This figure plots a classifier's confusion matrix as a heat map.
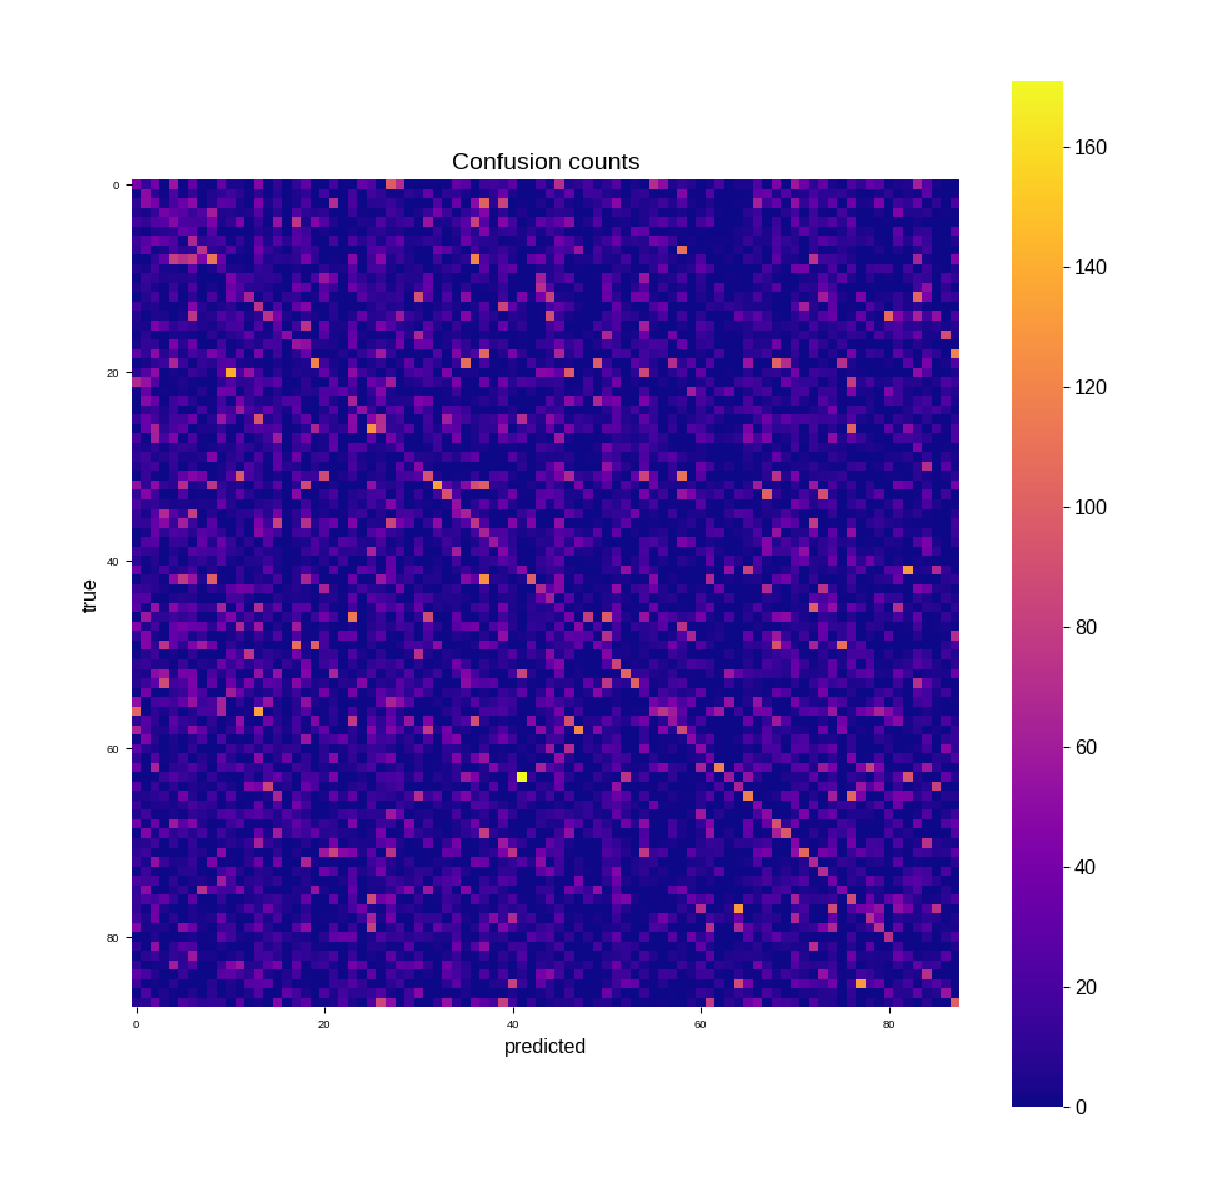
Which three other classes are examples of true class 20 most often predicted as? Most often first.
10, 46, 54
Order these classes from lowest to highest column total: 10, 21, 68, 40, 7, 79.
7, 79, 40, 21, 10, 68
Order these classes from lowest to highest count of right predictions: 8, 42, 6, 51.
6, 51, 42, 8
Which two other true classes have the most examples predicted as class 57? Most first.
19, 56
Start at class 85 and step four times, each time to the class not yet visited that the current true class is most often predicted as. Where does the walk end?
80
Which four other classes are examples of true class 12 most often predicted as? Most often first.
83, 30, 44, 73
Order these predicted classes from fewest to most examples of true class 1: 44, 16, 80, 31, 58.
16, 80, 44, 31, 58
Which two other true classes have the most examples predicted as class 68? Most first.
19, 49
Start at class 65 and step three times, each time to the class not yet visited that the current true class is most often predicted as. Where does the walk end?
13
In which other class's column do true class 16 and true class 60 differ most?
46
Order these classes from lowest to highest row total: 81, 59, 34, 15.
81, 34, 59, 15
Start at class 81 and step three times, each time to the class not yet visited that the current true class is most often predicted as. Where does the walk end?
87
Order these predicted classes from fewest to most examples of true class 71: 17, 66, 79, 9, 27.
17, 79, 66, 9, 27
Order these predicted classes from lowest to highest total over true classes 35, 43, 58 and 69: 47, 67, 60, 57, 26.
60, 57, 26, 67, 47
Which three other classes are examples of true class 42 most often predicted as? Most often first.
37, 8, 5
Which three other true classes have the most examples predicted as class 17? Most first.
49, 4, 47
